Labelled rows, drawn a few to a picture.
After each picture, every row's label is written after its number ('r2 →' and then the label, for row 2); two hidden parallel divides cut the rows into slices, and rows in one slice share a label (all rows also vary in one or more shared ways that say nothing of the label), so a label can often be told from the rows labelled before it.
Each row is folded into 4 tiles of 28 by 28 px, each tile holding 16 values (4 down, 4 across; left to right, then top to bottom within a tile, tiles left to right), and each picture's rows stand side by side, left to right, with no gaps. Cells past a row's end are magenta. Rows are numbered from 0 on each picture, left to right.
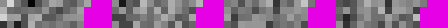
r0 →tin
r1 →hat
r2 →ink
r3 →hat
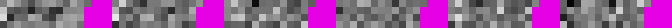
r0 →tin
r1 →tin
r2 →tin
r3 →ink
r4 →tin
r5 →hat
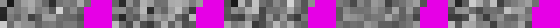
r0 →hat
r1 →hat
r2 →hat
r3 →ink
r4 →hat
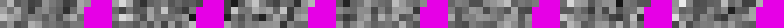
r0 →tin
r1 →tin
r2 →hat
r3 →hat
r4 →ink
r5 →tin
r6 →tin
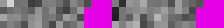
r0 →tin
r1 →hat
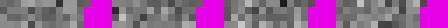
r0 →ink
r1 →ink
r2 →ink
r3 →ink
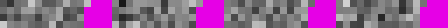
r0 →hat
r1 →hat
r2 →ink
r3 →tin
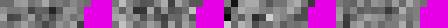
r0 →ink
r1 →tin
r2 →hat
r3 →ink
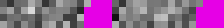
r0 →hat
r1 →hat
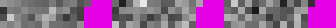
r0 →ink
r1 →hat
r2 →tin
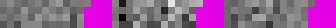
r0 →ink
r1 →hat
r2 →ink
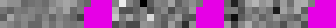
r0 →ink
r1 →tin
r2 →hat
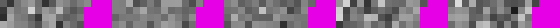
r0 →hat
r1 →ink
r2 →ink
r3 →tin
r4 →tin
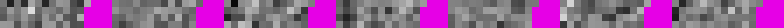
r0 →hat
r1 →ink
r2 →hat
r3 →hat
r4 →ink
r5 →tin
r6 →hat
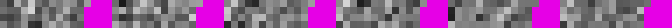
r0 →hat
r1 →hat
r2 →tin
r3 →tin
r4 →hat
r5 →tin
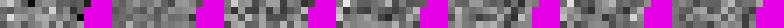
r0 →tin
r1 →ink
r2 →tin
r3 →tin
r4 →ink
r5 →tin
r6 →ink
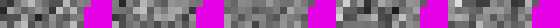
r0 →hat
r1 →hat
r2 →ink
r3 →tin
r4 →tin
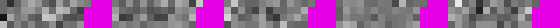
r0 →hat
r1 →ink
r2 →tin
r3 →ink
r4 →tin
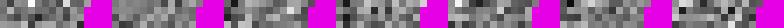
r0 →hat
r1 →ink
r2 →hat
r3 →hat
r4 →tin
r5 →hat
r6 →tin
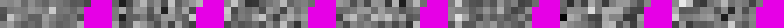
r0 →ink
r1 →hat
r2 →tin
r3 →ink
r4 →tin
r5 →hat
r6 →tin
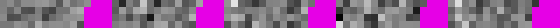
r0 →ink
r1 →hat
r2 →tin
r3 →hat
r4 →tin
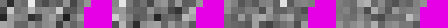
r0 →hat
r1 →tin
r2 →ink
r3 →ink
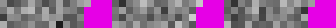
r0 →hat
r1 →hat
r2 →hat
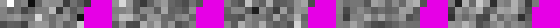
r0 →tin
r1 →tin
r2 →ink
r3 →ink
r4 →hat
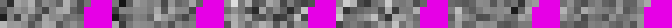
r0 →hat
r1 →hat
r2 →tin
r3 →tin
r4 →ink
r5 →ink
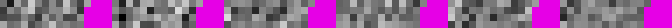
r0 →hat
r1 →hat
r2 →tin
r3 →ink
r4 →tin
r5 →hat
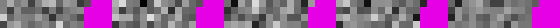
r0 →tin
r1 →tin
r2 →hat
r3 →tin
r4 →hat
